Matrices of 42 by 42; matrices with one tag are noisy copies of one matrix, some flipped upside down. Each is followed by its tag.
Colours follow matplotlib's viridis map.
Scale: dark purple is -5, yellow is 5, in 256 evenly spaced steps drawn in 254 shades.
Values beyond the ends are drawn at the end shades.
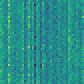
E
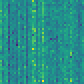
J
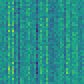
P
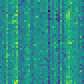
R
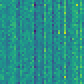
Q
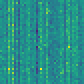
P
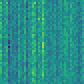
J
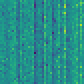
Q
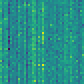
J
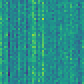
J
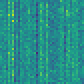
P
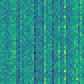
Q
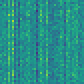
P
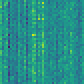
J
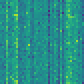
R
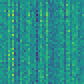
P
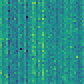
J
